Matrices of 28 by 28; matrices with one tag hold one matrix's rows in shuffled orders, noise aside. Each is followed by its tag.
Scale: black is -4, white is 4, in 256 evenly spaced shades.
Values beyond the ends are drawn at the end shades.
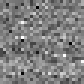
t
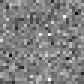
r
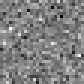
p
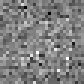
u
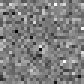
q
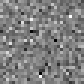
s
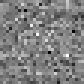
u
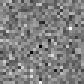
s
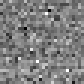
u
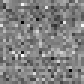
t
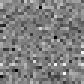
q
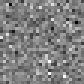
r
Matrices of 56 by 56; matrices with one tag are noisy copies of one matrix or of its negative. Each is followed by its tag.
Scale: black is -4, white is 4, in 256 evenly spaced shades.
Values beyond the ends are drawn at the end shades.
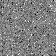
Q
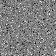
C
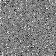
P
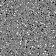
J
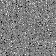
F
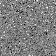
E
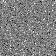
C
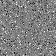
F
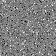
C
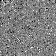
P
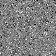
E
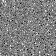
C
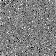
P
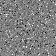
J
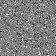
J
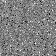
C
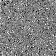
P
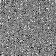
P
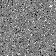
Q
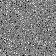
F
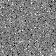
Q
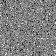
C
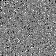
P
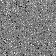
F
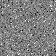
Q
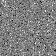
C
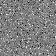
J
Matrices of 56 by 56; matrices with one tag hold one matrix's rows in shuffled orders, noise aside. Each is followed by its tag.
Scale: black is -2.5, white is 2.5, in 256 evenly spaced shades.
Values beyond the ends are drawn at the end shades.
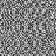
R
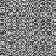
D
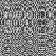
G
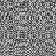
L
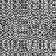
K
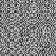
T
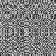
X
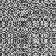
K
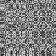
D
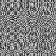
T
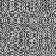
T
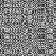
G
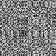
K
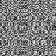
K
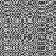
G
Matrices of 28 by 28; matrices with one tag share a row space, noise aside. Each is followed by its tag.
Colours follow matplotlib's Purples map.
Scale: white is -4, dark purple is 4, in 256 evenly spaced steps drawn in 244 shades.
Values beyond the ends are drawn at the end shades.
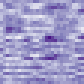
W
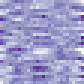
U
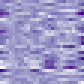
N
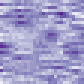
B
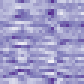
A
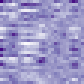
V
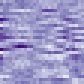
B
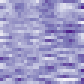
N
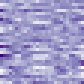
U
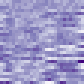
N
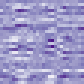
A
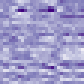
A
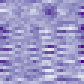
N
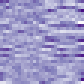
N
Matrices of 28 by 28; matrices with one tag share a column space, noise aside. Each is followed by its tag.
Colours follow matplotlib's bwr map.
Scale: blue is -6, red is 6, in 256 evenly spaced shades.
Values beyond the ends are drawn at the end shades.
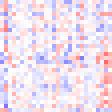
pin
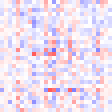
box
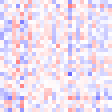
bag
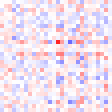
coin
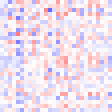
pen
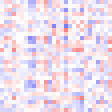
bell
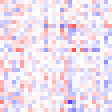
bell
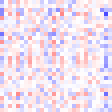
pen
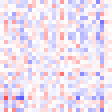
bag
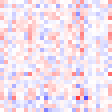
bag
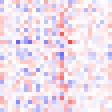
coin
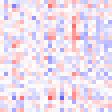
bag
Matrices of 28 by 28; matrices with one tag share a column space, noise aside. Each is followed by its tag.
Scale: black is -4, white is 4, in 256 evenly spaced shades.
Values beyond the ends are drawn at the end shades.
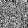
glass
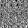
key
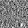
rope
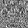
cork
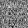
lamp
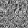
cork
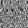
cork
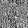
glass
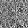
rope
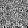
rope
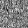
cork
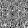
rope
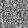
key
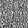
key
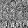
rope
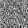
lamp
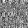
glass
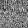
cork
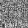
rope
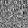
cork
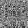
rope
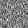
lamp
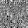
glass
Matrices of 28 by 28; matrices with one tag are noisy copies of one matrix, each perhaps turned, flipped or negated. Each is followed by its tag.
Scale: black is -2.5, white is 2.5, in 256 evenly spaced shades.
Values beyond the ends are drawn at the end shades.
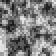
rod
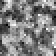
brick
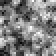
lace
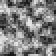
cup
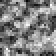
cup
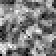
cup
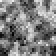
lace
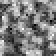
cup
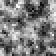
rod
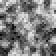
lace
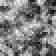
lace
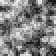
lace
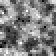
rod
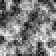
lace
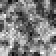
lace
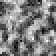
cup
